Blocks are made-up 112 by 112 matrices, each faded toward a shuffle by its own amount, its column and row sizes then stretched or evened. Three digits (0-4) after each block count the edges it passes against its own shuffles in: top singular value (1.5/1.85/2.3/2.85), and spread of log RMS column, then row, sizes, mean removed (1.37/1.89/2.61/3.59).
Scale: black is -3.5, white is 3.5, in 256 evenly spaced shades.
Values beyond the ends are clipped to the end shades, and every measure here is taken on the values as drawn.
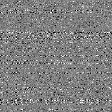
3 1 4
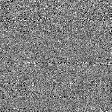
1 1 3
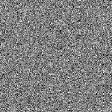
2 2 1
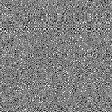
4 0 2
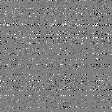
0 2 4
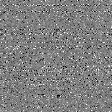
2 0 3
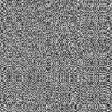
4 3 0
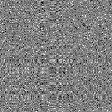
4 1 0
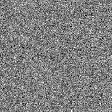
1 1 1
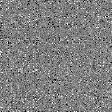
0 3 2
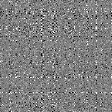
3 3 3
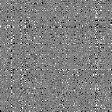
3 3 3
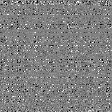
0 2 4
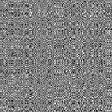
4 3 2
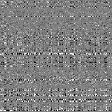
4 2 4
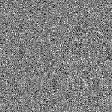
3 1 0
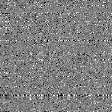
3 1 3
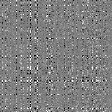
4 4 3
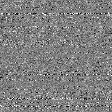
0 0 4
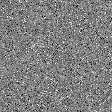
0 0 0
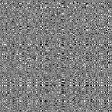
4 3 3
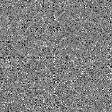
1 2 2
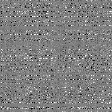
2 3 4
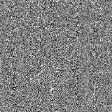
1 3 0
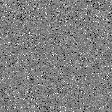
1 0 2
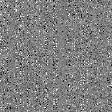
2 3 0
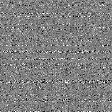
1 1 4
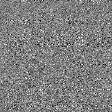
0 1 3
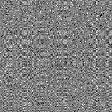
4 2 0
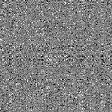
3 1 2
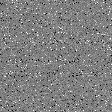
0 0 2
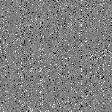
2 2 0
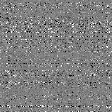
1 2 4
